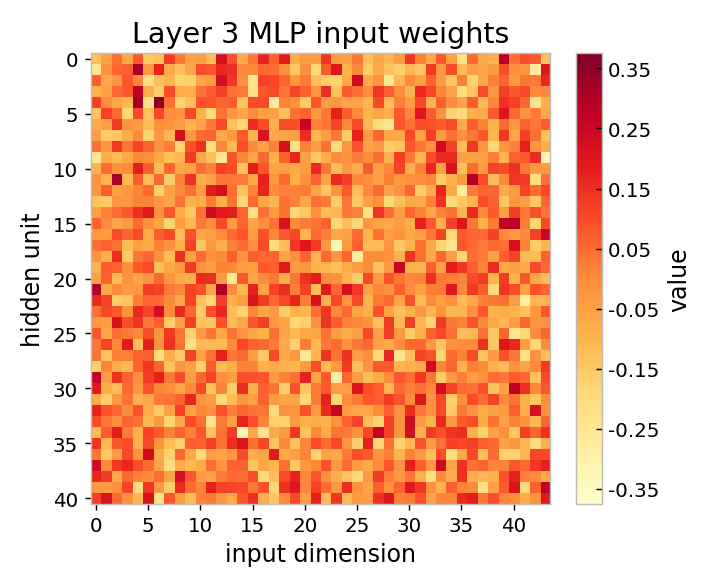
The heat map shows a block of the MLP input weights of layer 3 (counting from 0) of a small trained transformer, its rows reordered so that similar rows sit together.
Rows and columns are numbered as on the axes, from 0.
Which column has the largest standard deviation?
0
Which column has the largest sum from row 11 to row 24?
12
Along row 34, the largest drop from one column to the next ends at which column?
14
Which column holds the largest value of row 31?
31
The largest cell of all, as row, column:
4, 6
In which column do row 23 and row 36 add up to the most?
5
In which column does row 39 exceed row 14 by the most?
19
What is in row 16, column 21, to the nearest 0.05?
0.05
